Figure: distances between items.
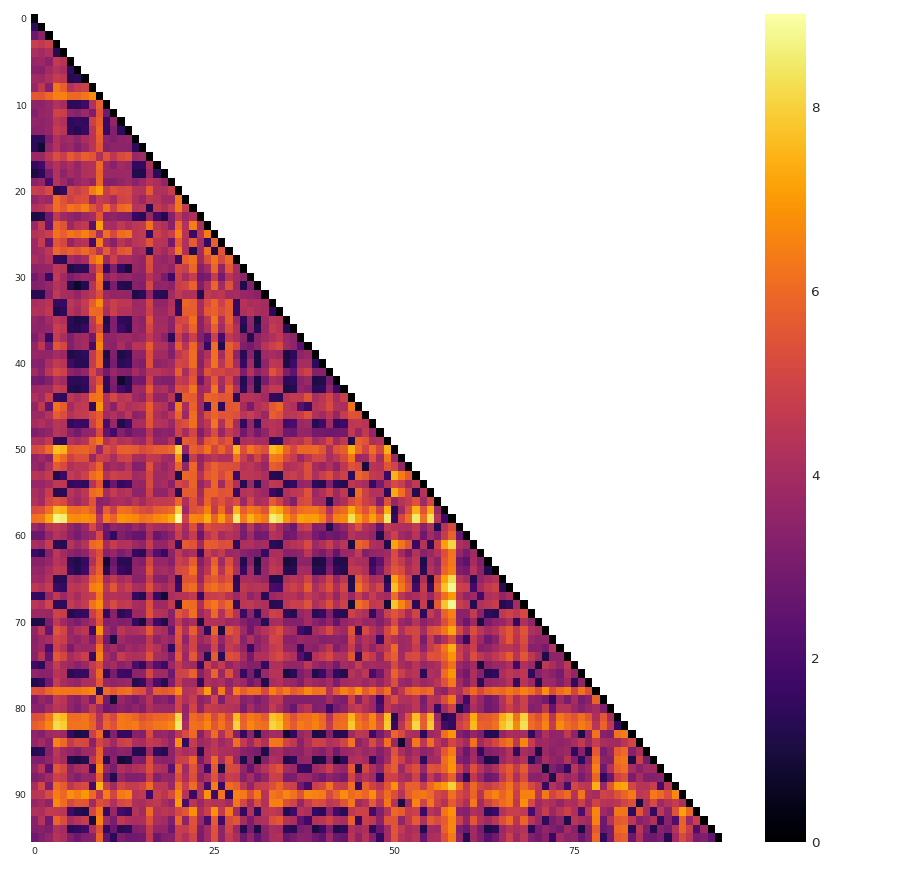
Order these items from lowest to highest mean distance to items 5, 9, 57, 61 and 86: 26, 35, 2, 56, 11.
35, 56, 11, 2, 26
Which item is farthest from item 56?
89
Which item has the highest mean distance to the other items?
58
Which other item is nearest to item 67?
18
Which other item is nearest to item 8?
93
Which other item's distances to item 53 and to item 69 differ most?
20
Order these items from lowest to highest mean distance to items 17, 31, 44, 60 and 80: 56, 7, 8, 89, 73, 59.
59, 7, 56, 73, 8, 89
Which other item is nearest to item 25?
27
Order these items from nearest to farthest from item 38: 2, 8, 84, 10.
8, 2, 10, 84
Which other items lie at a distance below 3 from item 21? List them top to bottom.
51, 84, 91
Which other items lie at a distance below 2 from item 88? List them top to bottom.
11, 48, 60, 72, 79, 95
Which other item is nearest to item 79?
11
